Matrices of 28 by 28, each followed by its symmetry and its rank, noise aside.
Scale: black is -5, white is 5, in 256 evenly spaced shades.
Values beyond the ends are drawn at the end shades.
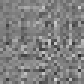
antisymmetric, rank four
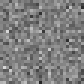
no symmetry, rank six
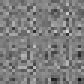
no symmetry, rank four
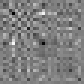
symmetric, rank three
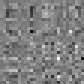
no symmetry, rank four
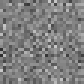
antisymmetric, rank four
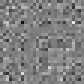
symmetric, rank four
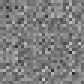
symmetric, rank six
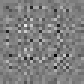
symmetric, rank three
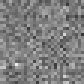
no symmetry, rank six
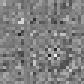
symmetric, rank four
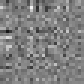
antisymmetric, rank four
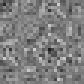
symmetric, rank four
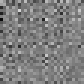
no symmetry, rank four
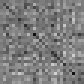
symmetric, rank four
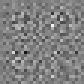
antisymmetric, rank four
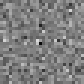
no symmetry, rank six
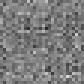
no symmetry, rank six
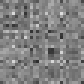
symmetric, rank three
